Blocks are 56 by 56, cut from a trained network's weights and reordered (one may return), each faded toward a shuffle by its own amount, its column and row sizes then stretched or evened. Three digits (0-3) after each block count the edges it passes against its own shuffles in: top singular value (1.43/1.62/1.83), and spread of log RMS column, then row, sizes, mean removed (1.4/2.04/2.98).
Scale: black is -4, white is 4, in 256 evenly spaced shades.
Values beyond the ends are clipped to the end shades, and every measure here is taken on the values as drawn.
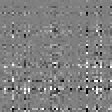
3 2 3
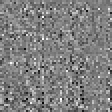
2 2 2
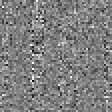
1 2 0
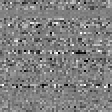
1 0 3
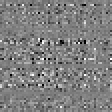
2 1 3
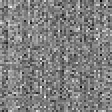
2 0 1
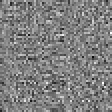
1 1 1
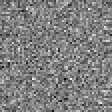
1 0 0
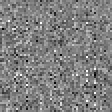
1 2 1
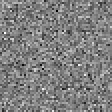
0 0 1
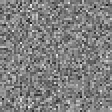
2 1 0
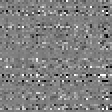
1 2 3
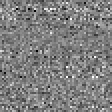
0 0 2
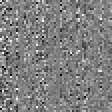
0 3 0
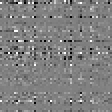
3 2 3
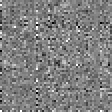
1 2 1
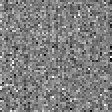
0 1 0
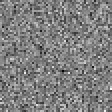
0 0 0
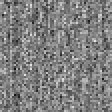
2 0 0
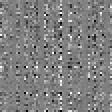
2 3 2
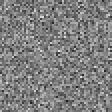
2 0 0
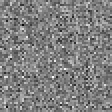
0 1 1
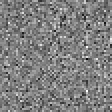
0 2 0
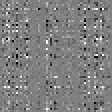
1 3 2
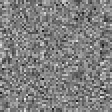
2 1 0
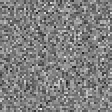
1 0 0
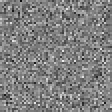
1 1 1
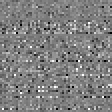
0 0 3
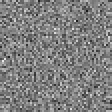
1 0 0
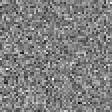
1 1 1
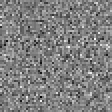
0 1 1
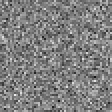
1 1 0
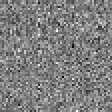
1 1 0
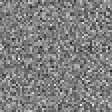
2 1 0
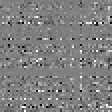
0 2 3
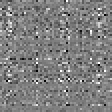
3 2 3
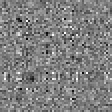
2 1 2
